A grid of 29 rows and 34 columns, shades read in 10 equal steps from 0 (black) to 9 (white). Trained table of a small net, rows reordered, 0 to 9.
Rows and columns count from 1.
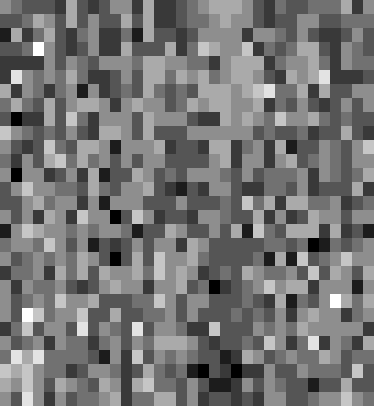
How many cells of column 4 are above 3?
20
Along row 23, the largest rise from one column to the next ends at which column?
3
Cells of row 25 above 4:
14
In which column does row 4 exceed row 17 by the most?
23
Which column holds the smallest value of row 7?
8
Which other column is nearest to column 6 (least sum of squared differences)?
31
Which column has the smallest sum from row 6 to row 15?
16
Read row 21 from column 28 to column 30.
6 2 5
